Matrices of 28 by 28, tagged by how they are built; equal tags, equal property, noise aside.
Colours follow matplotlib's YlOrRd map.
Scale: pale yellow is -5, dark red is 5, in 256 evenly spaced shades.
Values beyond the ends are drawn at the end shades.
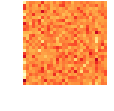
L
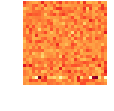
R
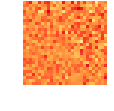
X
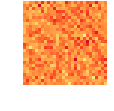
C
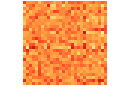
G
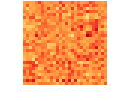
G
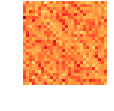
C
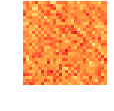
C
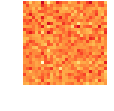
G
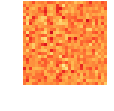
G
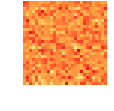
G
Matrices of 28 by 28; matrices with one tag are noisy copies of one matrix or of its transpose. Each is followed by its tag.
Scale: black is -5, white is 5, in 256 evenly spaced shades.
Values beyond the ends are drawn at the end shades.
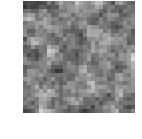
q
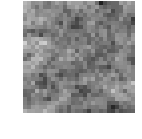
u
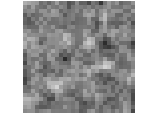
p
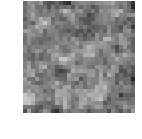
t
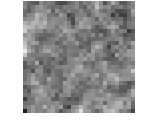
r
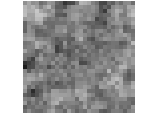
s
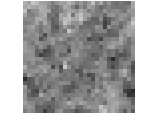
u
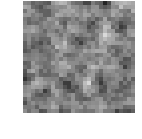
p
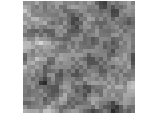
u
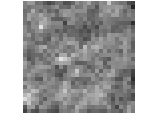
t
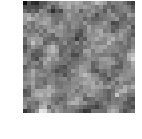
q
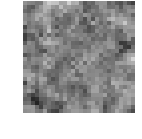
r
